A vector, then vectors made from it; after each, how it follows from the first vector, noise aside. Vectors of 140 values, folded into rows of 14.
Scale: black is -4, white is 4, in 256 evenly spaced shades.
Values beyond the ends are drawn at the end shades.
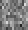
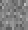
shrunk.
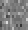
partly zeroed.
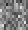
reversed.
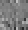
wrapped around, negated, partly zeroed.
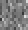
wrapped around, partly zeroed.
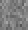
shrunk.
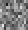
reversed.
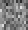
reversed.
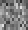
reversed.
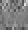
partly zeroed.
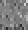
partly zeroed.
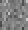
partly zeroed.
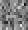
negated.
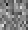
reversed.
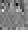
wrapped around, negated, partly zeroed.
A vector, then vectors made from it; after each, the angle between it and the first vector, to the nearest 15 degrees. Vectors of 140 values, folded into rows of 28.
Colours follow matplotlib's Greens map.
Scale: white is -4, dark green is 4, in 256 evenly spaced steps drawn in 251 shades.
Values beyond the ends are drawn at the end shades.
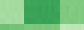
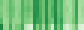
60 degrees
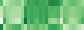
45 degrees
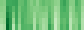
105 degrees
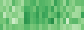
45 degrees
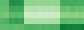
150 degrees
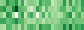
120 degrees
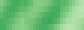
75 degrees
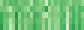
105 degrees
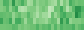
120 degrees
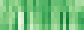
75 degrees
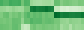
75 degrees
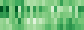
120 degrees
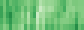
120 degrees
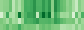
45 degrees
